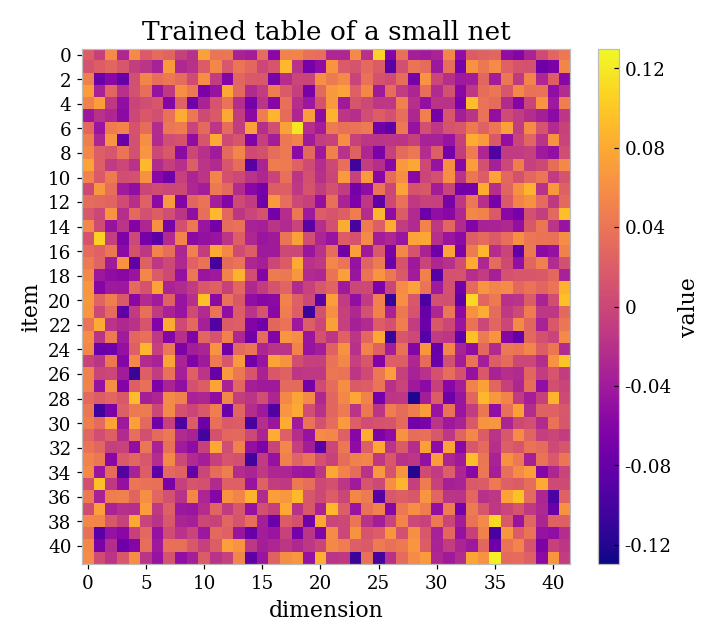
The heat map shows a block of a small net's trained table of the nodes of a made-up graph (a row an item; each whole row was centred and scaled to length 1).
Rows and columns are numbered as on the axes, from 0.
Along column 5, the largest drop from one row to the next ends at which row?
25
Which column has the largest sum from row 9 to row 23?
0
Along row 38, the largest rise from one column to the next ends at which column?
20
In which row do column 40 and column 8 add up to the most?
28
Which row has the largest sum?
36
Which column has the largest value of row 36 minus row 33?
14
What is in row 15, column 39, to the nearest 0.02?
0.04
